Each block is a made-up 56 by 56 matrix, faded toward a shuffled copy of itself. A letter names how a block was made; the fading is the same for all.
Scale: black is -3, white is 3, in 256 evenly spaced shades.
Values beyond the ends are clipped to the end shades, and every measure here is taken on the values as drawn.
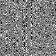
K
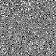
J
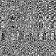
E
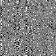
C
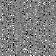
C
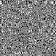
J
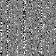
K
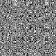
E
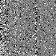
K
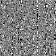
K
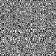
E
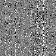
K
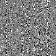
K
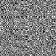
E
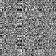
E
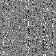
K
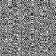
E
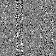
K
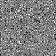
J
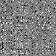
C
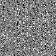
K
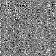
J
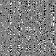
C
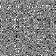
J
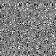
J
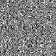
J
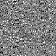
J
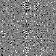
C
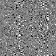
C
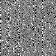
K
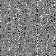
C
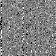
K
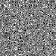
J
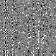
C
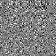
J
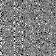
K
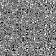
J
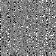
C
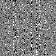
K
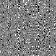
C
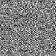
E
